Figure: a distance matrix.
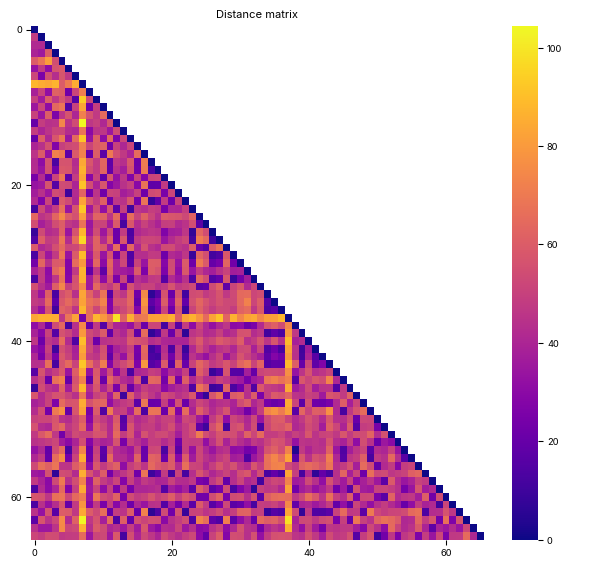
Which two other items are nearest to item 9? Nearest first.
6, 40
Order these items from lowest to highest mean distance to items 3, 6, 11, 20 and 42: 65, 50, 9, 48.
48, 9, 65, 50
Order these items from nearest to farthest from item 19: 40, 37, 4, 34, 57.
40, 57, 34, 4, 37
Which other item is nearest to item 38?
54
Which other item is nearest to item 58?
33
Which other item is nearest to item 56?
50
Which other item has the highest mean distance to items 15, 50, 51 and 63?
7
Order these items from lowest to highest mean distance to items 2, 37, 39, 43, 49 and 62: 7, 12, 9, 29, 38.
38, 29, 12, 9, 7
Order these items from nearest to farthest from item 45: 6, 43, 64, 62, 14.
14, 64, 6, 62, 43
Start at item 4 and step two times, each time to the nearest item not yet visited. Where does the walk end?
53
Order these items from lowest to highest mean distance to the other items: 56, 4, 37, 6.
6, 56, 4, 37
